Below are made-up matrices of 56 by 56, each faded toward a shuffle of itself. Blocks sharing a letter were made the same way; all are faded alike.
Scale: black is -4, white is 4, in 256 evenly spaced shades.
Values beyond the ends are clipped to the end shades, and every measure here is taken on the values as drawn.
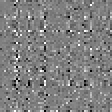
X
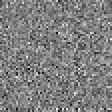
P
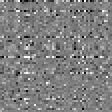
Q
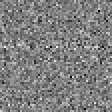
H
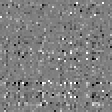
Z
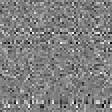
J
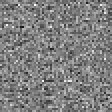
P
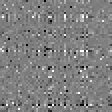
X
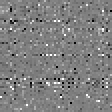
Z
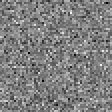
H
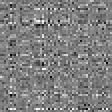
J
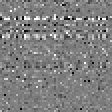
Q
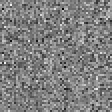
P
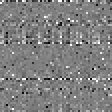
Q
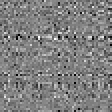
J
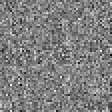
P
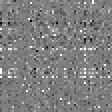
Z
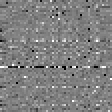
Q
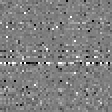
Q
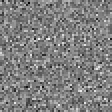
H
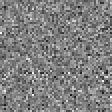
P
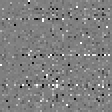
Z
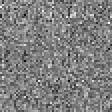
P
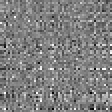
J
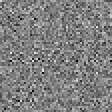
P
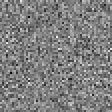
P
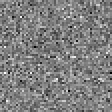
H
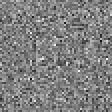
P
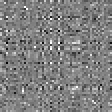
J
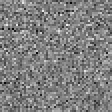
H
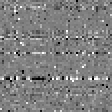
Q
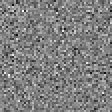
P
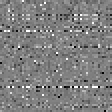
Q
